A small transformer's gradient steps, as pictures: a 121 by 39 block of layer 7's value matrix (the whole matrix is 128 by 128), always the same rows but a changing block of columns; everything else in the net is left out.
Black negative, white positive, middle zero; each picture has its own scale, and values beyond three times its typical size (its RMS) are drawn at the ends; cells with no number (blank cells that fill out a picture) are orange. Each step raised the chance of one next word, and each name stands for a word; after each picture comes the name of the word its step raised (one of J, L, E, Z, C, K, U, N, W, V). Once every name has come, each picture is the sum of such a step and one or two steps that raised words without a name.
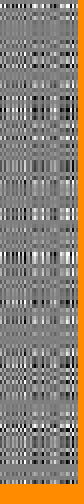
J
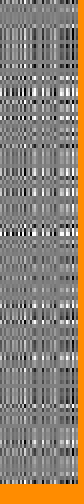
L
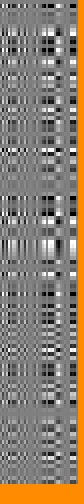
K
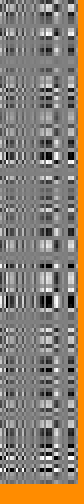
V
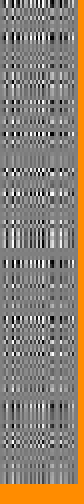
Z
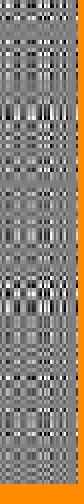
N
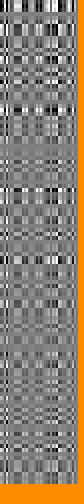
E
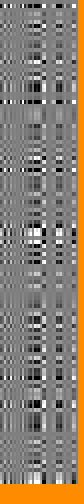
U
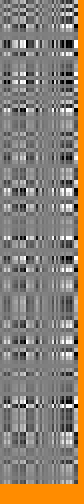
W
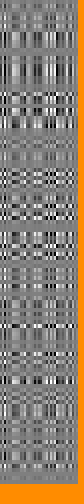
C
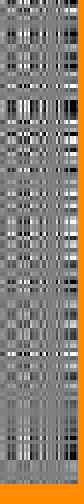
Z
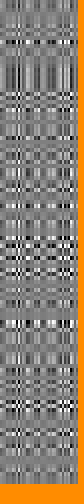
W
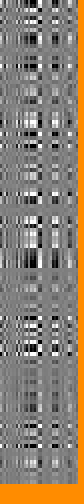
Z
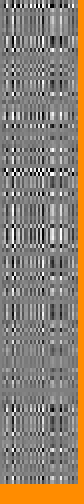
N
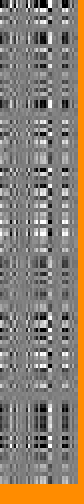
Z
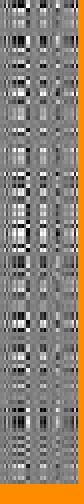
L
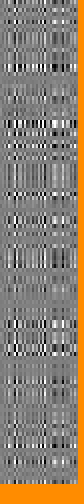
Z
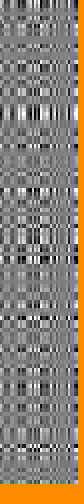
E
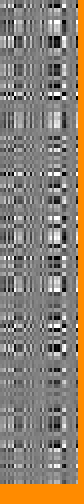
C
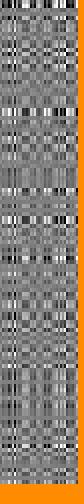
E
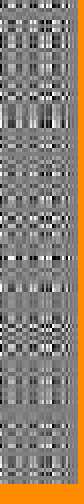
C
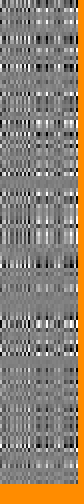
Z
